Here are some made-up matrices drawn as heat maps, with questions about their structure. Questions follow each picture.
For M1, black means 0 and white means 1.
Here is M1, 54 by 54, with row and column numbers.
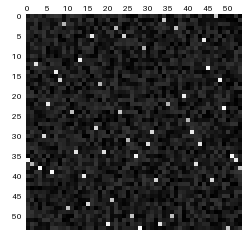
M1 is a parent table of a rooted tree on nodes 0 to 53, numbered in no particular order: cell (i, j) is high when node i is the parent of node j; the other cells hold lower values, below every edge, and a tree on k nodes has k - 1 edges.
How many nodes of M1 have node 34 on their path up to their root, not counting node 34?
4
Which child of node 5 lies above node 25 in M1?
16
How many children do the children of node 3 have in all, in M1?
4
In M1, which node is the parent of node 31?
29
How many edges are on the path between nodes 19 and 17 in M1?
8
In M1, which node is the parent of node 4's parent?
32
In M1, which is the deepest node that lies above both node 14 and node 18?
53
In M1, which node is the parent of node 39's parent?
52
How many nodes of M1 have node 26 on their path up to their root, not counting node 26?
3
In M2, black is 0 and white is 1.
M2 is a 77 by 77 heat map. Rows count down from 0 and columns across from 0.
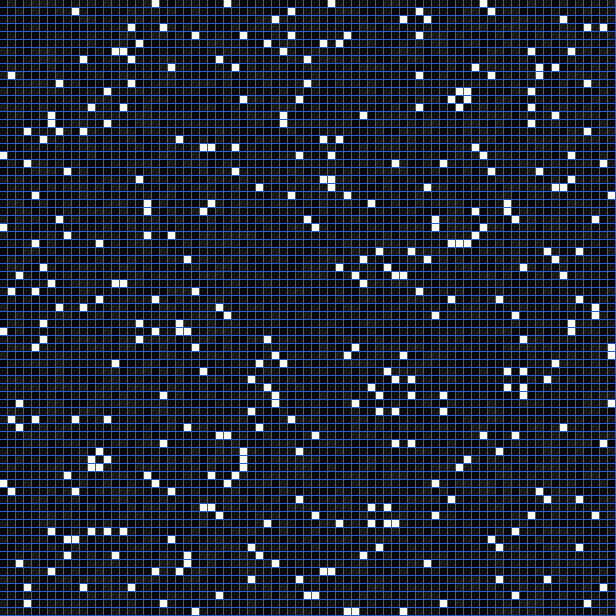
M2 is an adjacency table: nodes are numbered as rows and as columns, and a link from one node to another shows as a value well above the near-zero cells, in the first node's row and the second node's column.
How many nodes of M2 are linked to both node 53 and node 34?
2
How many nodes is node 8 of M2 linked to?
5
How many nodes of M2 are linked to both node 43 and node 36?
2
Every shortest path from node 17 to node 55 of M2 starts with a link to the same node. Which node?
node 42
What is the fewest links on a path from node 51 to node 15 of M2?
7
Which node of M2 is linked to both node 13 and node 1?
node 52
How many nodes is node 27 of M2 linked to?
5
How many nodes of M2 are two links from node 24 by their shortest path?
5
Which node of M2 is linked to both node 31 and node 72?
node 68
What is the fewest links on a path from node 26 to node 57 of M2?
7
